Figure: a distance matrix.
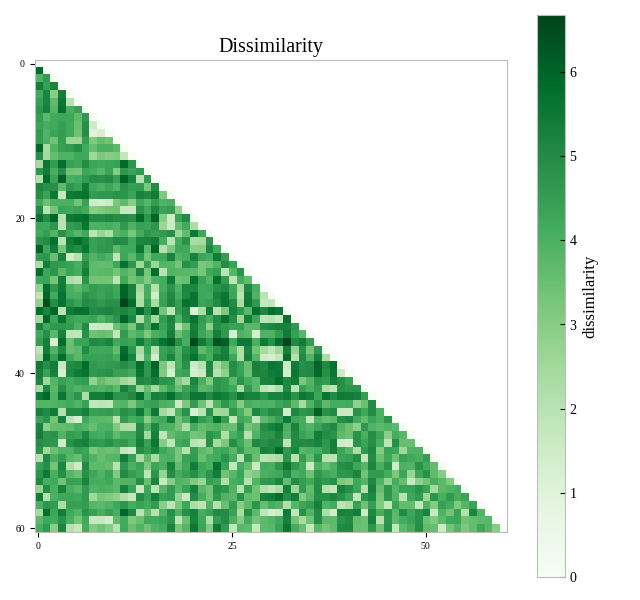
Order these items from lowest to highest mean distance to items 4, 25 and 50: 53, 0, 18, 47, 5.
5, 47, 18, 53, 0
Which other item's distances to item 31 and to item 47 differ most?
11
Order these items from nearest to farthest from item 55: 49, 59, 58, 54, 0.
58, 0, 59, 54, 49
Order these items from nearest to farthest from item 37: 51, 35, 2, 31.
51, 31, 35, 2
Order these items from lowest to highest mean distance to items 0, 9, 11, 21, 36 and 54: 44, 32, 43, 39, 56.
44, 56, 39, 32, 43
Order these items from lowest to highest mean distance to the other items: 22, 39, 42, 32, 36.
42, 22, 39, 32, 36
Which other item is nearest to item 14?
53
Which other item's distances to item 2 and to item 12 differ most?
36
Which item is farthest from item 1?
31
